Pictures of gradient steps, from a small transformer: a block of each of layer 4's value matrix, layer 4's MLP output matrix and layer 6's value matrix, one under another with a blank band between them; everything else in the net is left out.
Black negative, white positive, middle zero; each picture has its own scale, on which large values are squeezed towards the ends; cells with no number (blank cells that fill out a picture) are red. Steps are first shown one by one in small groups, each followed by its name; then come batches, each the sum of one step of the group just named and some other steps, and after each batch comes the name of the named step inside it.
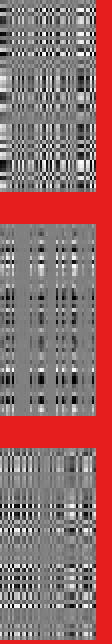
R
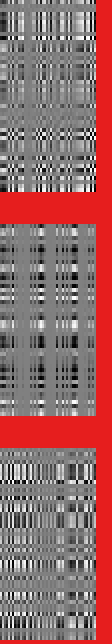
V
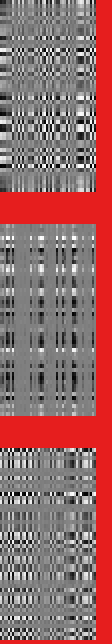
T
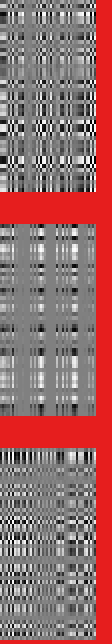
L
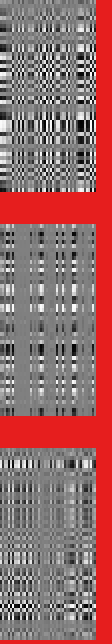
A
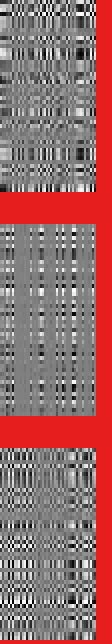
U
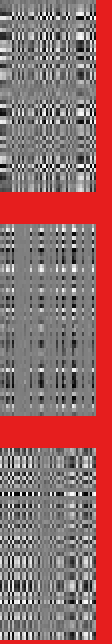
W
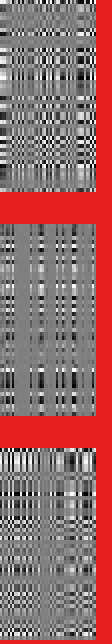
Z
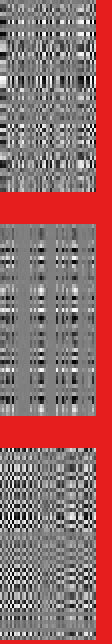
R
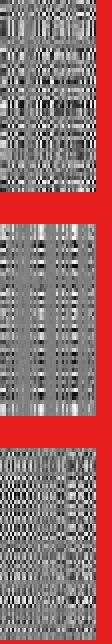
U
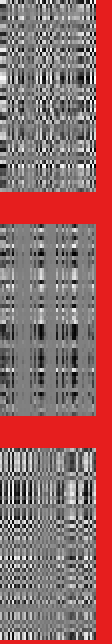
Z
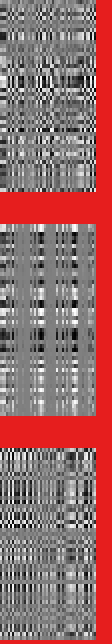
Z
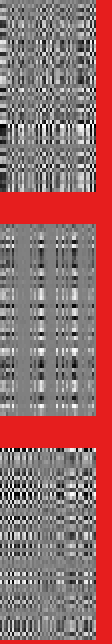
Z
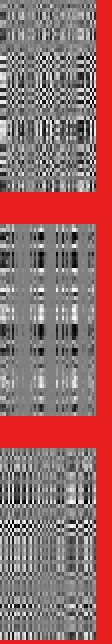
A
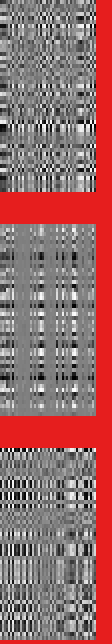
W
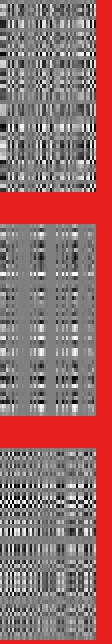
R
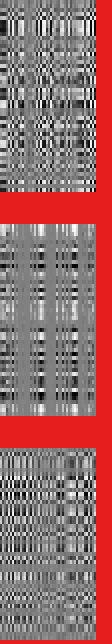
A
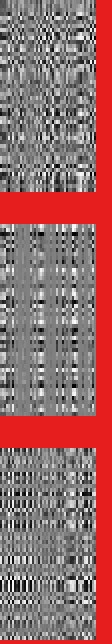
W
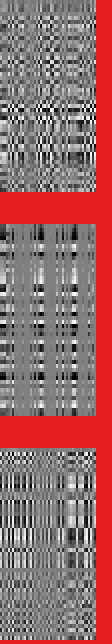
A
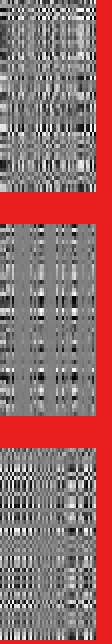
R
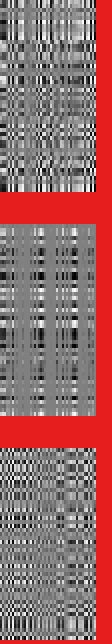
V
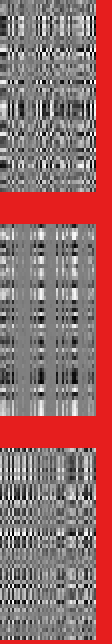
T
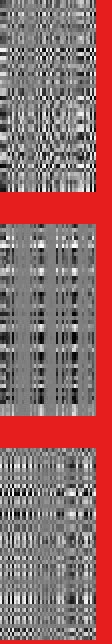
T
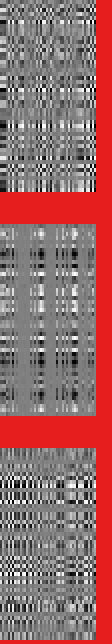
U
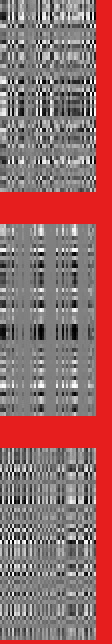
L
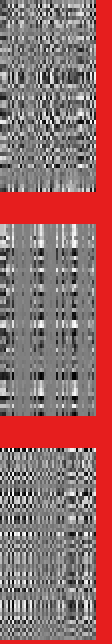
T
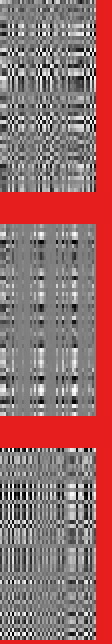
Z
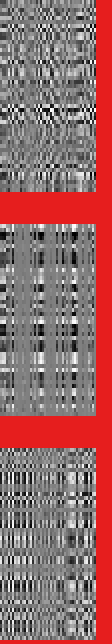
W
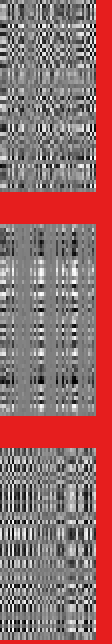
W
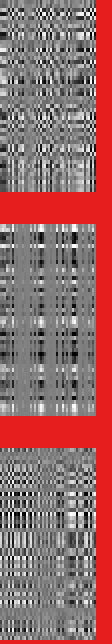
W
